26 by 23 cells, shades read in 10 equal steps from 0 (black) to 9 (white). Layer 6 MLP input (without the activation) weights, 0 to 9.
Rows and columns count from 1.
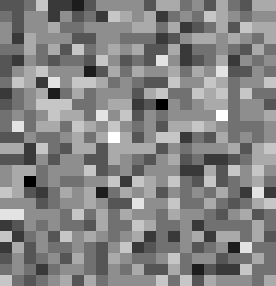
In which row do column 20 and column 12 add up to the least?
23
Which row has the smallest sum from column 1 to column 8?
1
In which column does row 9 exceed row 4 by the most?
14
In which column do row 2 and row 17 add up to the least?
3
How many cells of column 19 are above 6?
3
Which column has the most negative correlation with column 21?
22
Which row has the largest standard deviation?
18
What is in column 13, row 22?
2
